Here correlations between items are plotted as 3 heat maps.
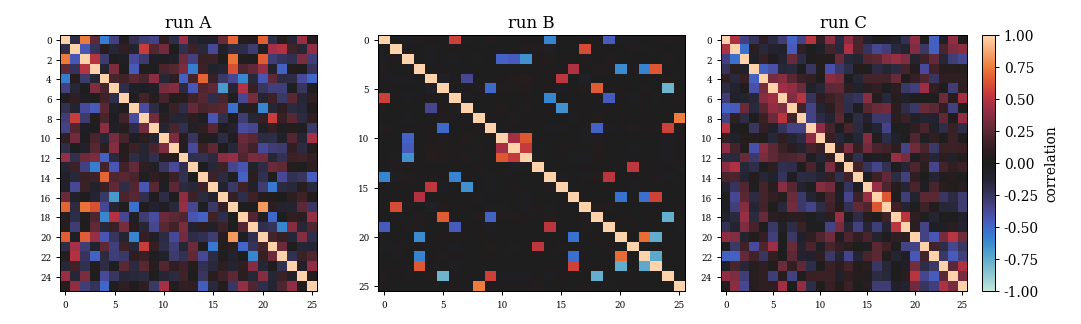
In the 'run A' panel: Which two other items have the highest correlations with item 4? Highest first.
14, 9
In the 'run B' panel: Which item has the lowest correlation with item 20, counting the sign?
23
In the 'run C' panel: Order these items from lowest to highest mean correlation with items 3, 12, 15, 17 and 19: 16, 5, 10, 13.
13, 5, 10, 16
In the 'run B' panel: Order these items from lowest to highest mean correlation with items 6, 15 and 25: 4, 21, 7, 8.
7, 21, 4, 8
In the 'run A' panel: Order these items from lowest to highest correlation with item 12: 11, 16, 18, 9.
9, 11, 18, 16
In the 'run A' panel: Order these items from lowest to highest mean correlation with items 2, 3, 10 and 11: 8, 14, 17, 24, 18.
8, 24, 14, 18, 17
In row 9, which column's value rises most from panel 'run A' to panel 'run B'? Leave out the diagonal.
24
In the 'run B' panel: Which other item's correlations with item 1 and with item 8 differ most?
25
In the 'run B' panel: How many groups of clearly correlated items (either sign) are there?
8
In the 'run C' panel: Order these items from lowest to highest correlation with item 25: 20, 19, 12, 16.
16, 19, 12, 20
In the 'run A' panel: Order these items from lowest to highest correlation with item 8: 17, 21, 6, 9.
17, 6, 9, 21
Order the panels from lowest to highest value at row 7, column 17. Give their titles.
run A, run B, run C
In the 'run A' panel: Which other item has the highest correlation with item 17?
20
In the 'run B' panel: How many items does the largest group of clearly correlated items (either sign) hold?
5
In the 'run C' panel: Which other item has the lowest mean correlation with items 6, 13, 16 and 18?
3
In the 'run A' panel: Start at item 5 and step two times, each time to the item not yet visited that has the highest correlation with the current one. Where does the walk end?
25
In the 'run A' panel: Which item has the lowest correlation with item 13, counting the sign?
3
